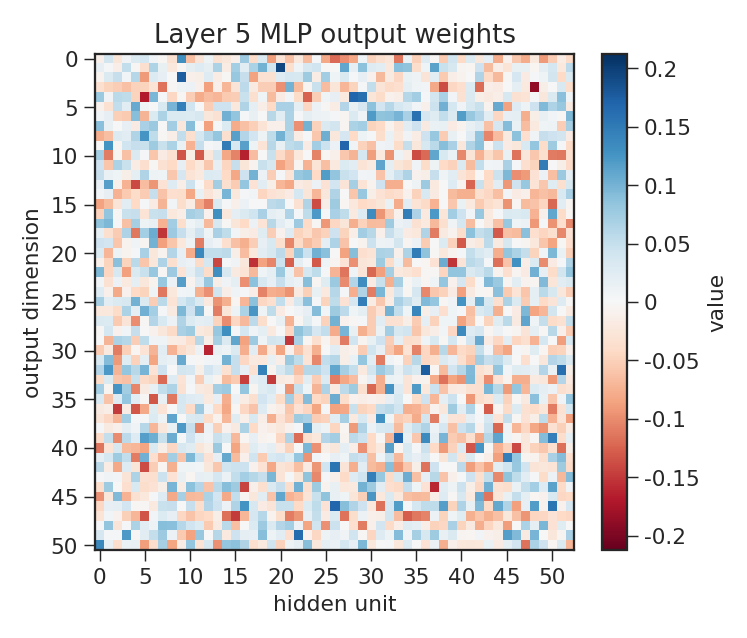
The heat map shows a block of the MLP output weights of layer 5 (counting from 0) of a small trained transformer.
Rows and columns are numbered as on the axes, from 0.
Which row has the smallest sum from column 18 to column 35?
0
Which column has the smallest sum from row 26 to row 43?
24
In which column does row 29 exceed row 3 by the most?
42
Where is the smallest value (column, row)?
48, 3
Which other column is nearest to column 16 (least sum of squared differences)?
27
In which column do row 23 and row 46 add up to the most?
26
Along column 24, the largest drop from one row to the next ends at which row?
21
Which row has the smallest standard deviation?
14
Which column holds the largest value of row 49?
22
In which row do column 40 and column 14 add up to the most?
28
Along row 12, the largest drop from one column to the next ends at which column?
46
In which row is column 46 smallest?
40
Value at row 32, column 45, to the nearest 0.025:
0
